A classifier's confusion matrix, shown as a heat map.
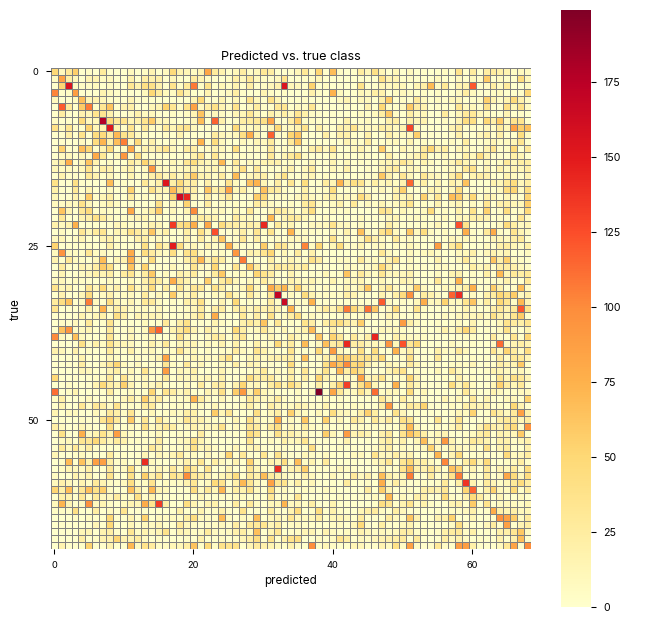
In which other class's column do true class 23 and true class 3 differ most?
0
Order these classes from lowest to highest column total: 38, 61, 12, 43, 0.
61, 12, 43, 38, 0
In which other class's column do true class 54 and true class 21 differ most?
31
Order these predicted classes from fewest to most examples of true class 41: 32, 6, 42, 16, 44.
6, 32, 44, 42, 16
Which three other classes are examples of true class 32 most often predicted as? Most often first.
58, 57, 51
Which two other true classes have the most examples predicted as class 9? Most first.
52, 10
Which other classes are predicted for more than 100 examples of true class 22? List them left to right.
17, 30, 58
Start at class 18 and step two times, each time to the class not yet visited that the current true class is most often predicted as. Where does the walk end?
68
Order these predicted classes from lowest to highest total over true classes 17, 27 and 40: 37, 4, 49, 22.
4, 37, 22, 49
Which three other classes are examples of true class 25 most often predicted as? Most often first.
17, 36, 55
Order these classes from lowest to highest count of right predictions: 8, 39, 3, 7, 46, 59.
39, 3, 46, 59, 8, 7
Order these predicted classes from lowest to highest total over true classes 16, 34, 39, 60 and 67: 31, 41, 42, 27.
27, 31, 41, 42
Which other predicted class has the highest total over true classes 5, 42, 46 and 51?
38
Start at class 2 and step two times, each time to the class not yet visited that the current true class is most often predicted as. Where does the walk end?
47
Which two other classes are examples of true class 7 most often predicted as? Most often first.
23, 31
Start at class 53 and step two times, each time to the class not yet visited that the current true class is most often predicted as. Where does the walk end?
13
